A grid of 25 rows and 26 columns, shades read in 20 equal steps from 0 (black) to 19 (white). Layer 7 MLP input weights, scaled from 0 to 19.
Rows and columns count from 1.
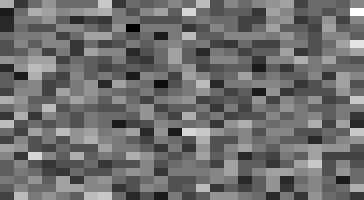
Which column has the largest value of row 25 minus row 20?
2
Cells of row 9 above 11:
2
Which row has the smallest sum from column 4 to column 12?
21
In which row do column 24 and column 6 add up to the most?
4
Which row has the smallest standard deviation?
14
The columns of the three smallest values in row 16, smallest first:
9, 26, 16
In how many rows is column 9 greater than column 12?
12
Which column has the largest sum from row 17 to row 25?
15
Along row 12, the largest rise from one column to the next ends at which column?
20
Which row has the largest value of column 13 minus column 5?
8
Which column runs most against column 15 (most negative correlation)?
13
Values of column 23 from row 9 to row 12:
9 10 6 6
